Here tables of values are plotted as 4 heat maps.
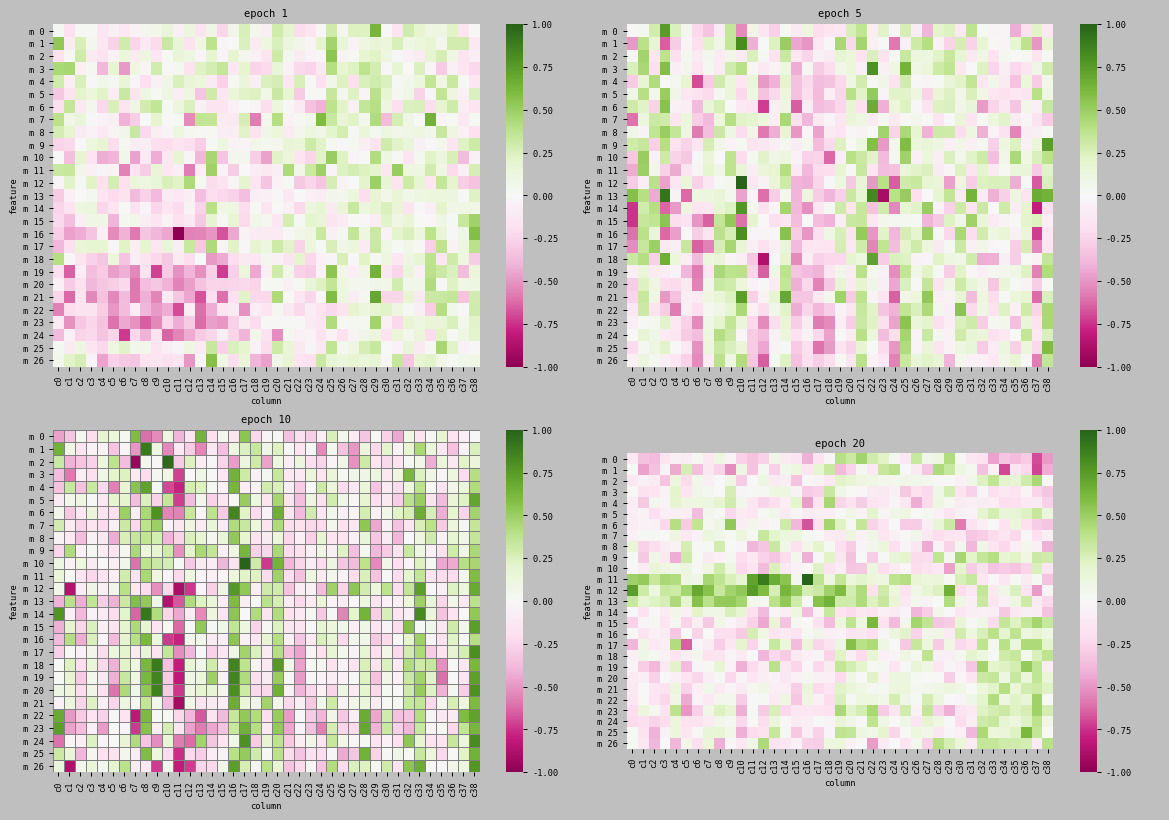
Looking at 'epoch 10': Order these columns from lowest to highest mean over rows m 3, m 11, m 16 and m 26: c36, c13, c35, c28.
c35, c13, c36, c28
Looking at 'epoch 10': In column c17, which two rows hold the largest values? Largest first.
m 10, m 24
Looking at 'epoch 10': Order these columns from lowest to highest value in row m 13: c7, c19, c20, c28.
c28, c20, c19, c7
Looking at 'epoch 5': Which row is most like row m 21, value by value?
m 1
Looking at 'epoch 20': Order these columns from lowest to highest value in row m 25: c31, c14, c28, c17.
c31, c17, c28, c14
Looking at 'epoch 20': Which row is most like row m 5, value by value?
m 20
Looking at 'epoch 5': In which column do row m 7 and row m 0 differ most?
c10
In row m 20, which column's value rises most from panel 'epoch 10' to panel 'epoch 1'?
c25
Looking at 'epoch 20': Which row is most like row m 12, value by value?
m 13
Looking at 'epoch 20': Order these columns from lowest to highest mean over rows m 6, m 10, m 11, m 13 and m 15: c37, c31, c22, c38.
c38, c31, c37, c22
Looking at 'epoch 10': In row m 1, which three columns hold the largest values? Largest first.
c8, c0, c33
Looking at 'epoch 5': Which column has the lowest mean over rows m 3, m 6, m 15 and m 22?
c15
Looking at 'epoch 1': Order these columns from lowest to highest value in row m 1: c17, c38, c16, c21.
c38, c16, c21, c17
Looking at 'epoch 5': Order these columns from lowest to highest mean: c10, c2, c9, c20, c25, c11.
c11, c20, c2, c10, c9, c25
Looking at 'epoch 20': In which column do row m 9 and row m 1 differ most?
c37
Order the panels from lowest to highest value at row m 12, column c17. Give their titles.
epoch 5, epoch 1, epoch 20, epoch 10
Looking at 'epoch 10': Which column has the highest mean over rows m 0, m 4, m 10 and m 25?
c17
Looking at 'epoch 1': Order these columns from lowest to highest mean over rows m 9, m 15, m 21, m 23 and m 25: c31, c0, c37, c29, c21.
c0, c31, c37, c21, c29
